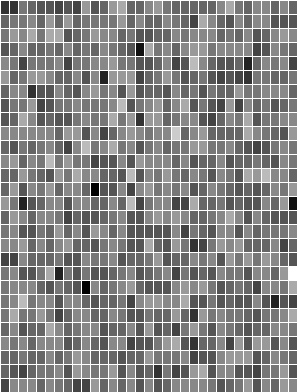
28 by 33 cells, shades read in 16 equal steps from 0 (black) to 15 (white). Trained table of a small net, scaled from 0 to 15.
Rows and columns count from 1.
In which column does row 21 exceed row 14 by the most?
11
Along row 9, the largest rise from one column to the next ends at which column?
17
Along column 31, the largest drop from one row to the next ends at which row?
22
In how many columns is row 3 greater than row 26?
18
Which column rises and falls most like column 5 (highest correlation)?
1
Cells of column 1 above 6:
13
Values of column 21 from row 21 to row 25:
9 10 6 7 5
